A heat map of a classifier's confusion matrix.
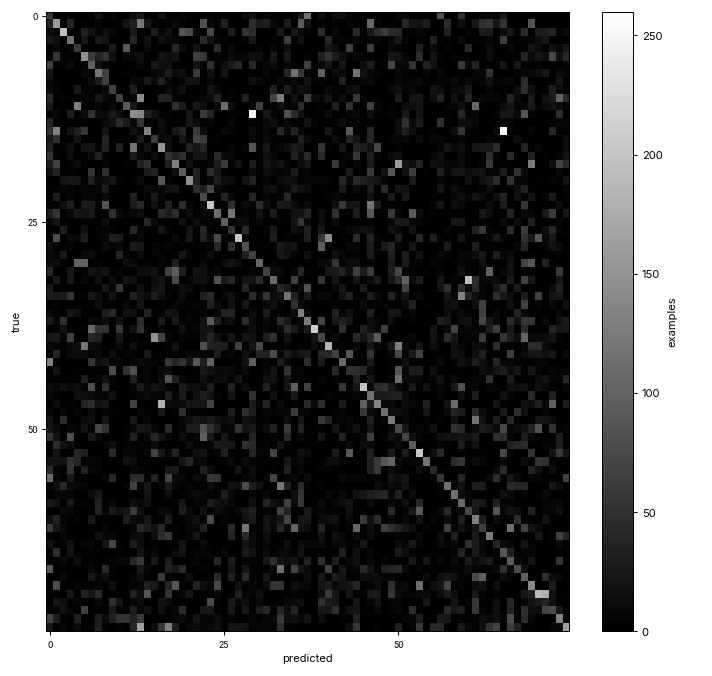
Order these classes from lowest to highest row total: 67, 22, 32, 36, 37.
22, 36, 67, 37, 32
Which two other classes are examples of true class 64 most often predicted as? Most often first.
9, 60
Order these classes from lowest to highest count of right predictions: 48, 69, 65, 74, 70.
65, 48, 69, 74, 70
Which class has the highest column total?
46
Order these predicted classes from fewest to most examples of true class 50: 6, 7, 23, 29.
6, 29, 23, 7
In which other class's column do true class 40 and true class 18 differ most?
5
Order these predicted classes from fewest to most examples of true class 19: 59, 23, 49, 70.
70, 59, 23, 49
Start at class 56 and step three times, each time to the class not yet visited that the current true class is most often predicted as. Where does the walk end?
23
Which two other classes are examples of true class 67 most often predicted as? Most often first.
33, 0
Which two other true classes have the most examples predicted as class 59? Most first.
34, 45
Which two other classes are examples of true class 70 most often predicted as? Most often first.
71, 14
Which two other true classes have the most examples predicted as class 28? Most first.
62, 57
